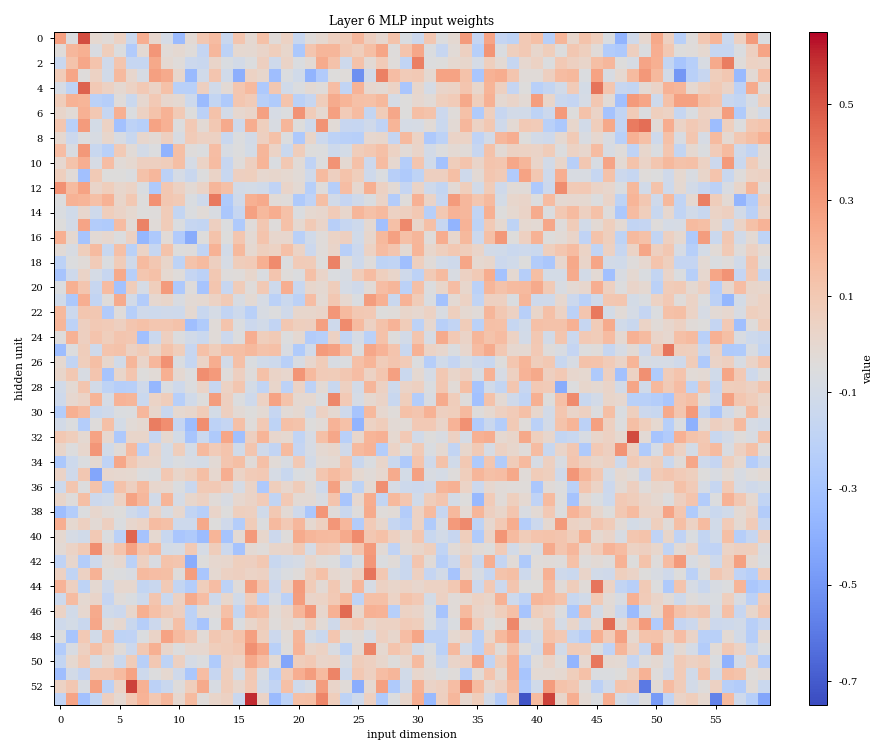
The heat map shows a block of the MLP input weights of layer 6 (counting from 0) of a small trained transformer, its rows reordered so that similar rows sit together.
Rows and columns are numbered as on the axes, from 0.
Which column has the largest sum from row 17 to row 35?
23
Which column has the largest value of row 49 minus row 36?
17
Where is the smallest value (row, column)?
53, 39
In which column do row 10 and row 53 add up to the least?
55
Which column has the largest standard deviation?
2
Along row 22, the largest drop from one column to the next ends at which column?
46
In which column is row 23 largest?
24
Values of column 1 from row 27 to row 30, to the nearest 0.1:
0.1 0 0 0.2
